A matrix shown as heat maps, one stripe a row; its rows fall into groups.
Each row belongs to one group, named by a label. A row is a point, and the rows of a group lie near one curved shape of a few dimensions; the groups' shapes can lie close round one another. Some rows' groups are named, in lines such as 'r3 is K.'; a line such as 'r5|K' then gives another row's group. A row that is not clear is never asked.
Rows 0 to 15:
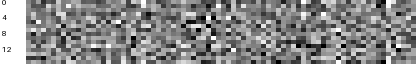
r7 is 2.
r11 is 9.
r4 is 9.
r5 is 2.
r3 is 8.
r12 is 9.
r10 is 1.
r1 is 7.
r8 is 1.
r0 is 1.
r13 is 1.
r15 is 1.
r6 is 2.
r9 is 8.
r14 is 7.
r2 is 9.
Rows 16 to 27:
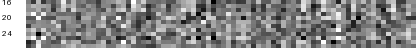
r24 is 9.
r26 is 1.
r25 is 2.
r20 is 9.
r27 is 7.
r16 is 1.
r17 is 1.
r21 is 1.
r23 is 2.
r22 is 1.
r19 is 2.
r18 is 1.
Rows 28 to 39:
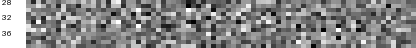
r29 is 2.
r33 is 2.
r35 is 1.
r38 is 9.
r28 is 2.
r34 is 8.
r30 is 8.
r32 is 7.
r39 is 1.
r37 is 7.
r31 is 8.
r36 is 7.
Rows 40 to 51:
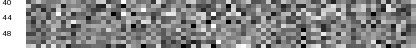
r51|2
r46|8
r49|1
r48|7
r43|8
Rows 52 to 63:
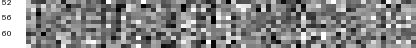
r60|7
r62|9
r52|1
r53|2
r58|9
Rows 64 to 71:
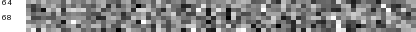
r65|1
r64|1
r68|1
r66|7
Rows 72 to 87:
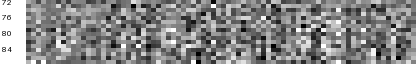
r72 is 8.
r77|9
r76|2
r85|7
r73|8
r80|2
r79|9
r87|2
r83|8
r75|9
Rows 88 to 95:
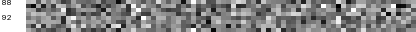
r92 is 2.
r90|8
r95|8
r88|2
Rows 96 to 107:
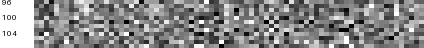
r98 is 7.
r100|7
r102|9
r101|2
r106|9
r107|8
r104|2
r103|7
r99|7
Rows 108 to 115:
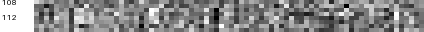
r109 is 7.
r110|2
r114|8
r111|1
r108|1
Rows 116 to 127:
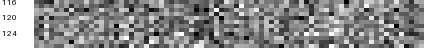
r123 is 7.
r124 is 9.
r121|7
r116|7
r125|2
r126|2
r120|1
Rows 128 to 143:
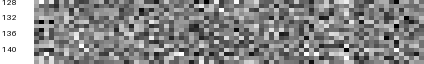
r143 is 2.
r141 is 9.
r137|7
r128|2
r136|7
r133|1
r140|7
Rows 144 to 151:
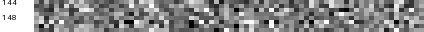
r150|2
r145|1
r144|1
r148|9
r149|2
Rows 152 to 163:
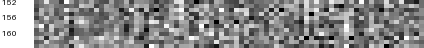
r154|8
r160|8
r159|8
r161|9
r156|9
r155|8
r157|2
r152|9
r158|2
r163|2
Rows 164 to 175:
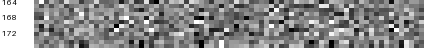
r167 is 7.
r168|2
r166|9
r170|2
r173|9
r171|1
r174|8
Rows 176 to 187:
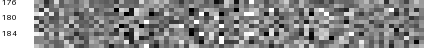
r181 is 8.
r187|8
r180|7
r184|2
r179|2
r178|2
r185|8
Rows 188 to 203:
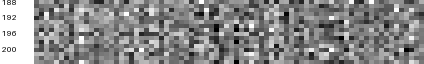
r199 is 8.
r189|9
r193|1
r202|1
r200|1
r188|8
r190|7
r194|7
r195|2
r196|8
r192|7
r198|2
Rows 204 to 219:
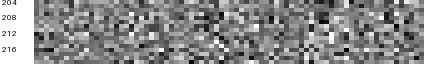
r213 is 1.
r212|1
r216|7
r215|8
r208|7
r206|9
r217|7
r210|2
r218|9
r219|2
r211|2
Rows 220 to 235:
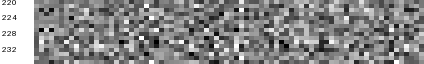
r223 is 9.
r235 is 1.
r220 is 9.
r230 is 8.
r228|1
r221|8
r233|1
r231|9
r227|2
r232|9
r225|9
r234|1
